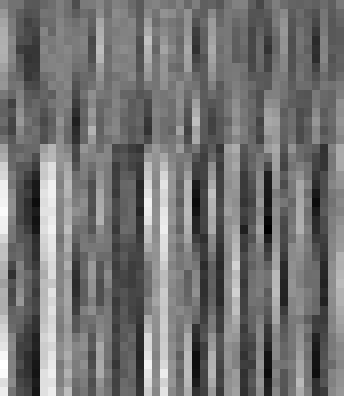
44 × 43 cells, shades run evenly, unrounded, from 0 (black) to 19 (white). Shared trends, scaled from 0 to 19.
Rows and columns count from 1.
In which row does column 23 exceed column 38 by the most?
15
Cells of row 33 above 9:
21
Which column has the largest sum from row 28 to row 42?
7
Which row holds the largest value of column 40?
14
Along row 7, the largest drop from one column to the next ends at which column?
25
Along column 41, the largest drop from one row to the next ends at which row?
17
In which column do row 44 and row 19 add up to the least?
5
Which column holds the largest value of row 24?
1
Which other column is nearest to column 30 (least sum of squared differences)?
43
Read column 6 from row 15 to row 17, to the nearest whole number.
6 6 12
